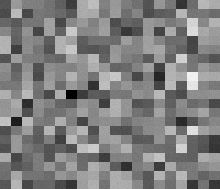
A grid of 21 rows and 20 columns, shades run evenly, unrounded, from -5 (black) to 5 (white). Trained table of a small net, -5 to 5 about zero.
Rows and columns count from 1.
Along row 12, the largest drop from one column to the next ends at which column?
3
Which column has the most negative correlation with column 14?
2
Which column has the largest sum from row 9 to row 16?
18
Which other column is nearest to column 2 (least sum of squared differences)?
8
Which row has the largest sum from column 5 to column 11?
9
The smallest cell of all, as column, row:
7, 11
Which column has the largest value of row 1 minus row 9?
15
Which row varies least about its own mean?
13
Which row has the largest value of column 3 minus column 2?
14
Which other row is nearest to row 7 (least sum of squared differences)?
20
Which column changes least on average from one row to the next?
4
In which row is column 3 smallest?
12
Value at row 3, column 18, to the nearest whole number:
3
